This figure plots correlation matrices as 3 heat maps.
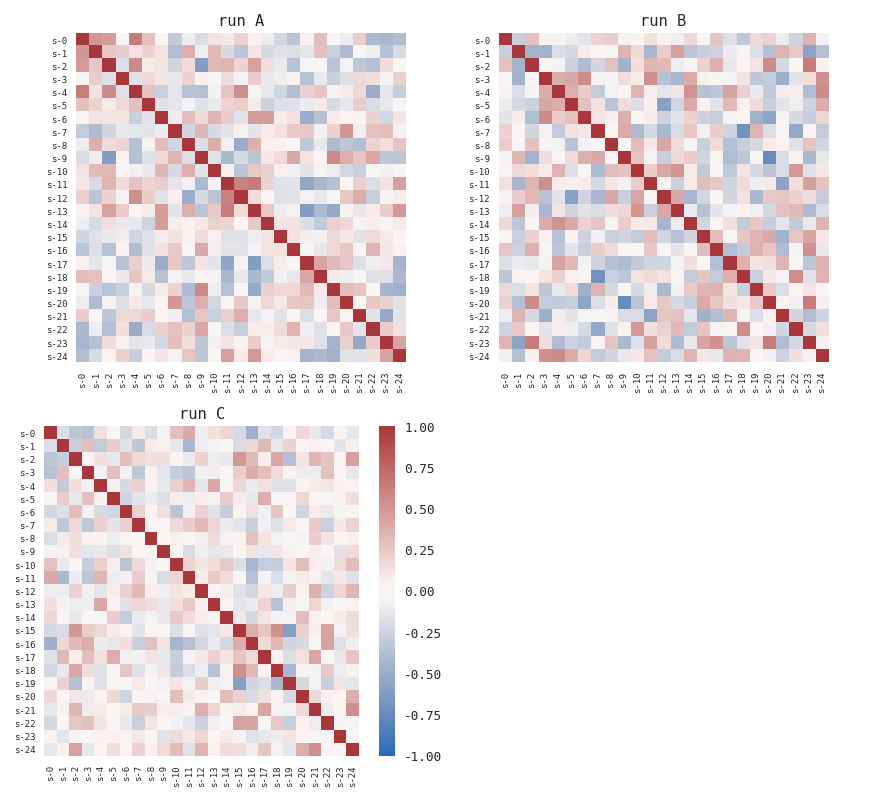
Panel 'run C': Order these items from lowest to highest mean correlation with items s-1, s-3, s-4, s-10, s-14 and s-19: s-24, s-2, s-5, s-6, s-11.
s-6, s-2, s-11, s-24, s-5
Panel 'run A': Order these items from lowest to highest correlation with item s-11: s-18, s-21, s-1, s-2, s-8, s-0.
s-18, s-1, s-8, s-0, s-21, s-2
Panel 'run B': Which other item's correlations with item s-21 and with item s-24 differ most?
s-3
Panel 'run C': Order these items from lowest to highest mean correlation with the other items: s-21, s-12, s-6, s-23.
s-6, s-23, s-12, s-21
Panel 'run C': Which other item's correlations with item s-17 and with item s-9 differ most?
s-5
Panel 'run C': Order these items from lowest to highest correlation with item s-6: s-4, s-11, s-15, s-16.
s-4, s-11, s-15, s-16
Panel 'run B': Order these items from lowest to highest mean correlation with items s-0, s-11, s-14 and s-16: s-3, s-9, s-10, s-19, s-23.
s-9, s-10, s-19, s-3, s-23
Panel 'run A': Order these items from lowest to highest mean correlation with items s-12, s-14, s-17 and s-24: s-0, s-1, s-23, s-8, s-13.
s-1, s-8, s-0, s-13, s-23
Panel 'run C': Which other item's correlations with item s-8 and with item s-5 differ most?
s-16
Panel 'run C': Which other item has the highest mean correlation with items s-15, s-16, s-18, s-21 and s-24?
s-2
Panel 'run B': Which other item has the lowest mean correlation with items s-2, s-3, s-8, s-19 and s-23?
s-1
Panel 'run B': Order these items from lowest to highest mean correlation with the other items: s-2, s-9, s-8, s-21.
s-21, s-9, s-8, s-2
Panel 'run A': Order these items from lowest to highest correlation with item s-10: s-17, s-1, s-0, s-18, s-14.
s-17, s-18, s-0, s-14, s-1
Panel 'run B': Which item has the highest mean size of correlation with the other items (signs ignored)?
s-23
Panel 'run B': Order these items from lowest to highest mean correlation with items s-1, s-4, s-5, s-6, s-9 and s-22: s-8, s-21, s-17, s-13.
s-8, s-21, s-17, s-13
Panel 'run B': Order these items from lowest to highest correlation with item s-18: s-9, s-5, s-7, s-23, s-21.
s-7, s-9, s-23, s-21, s-5
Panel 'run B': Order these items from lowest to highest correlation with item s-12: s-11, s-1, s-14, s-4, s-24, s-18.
s-14, s-24, s-4, s-11, s-18, s-1
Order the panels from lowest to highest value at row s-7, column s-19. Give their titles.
run C, run A, run B
